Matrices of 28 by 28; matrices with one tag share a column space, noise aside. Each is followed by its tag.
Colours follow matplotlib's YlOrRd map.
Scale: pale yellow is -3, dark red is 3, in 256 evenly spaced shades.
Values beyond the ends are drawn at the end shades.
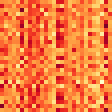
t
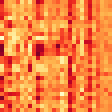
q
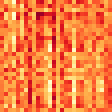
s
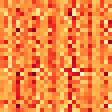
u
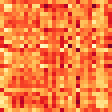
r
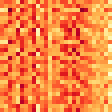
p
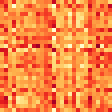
r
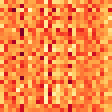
p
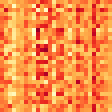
p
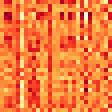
s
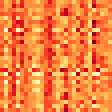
u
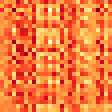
p
